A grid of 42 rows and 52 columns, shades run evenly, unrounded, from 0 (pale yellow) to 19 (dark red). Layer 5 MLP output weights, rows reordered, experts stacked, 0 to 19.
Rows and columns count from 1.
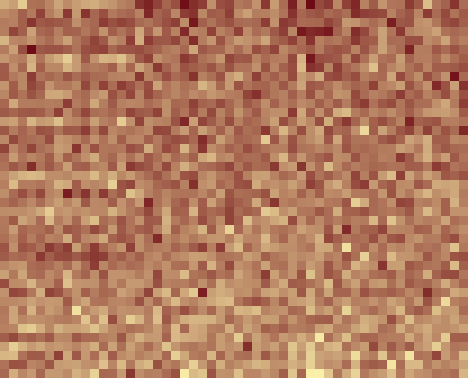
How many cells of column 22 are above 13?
10
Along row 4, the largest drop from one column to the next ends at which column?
22
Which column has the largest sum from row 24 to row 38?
43
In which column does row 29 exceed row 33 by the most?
5
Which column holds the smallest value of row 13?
39
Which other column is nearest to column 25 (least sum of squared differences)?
47
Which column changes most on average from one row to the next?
4
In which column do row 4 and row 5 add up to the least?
16
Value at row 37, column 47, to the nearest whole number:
7
